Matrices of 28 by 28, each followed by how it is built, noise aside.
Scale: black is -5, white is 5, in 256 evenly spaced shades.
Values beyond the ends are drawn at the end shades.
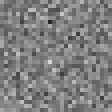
noise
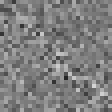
banded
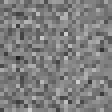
repeating rows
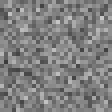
noise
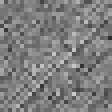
Hankel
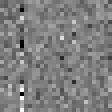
uneven columns
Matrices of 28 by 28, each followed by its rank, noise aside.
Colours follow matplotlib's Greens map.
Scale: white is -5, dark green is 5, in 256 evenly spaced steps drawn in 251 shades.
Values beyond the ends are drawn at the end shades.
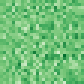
five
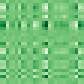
one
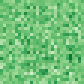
five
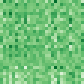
four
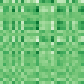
one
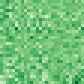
five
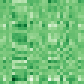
two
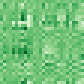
three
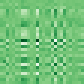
one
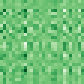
two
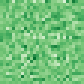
four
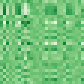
two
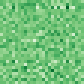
five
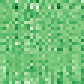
three
